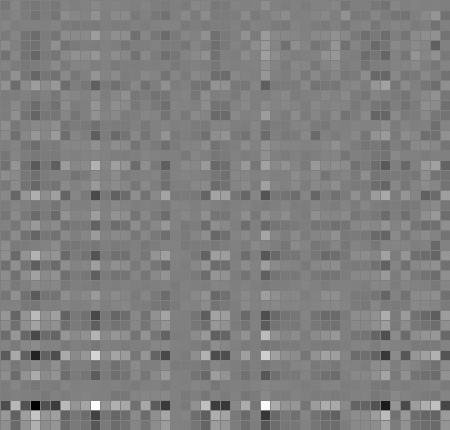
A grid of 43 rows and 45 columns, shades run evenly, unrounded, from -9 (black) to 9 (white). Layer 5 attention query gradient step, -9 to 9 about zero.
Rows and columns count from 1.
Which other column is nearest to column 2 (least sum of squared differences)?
7
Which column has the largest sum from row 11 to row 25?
27
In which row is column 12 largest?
41
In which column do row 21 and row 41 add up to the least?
4
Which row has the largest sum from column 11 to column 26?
17
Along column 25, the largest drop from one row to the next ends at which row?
42
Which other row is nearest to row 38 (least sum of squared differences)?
43
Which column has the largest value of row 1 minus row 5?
44
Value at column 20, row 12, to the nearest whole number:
1
